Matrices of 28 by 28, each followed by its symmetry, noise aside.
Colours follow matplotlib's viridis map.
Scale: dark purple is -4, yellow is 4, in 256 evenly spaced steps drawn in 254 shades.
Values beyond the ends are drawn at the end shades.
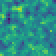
antisymmetric.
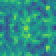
mirrored top to bottom.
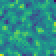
antisymmetric.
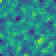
symmetric.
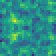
mirrored top to bottom.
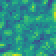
symmetric.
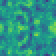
mirrored top to bottom.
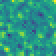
symmetric across the other diagonal.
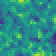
antisymmetric.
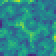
symmetric across the other diagonal.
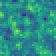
antisymmetric.
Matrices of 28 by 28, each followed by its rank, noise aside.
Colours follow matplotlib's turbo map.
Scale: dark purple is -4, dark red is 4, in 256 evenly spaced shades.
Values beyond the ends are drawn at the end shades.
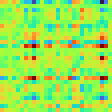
two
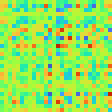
three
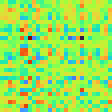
three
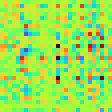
three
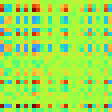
one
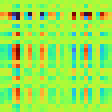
one
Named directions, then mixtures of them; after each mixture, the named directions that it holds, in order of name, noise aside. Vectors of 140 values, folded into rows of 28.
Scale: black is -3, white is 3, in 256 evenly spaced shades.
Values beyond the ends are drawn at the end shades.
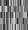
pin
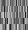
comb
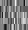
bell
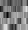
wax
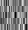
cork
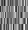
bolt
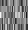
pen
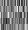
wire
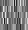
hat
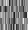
pin.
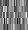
hat, pin.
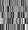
comb, cork.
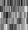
wax, wire.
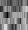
wax.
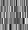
comb, hat.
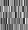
cork, hat, wire.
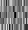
bolt, cork.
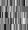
bell.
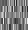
comb, hat, pen.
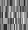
bell.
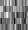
bell, pin, wax.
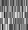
comb, pen, wax.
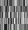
bell.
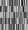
pin, wire.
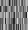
pin.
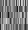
wire.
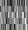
bell, wax, wire.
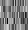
bell, comb, hat.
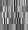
hat.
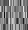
comb, pin.
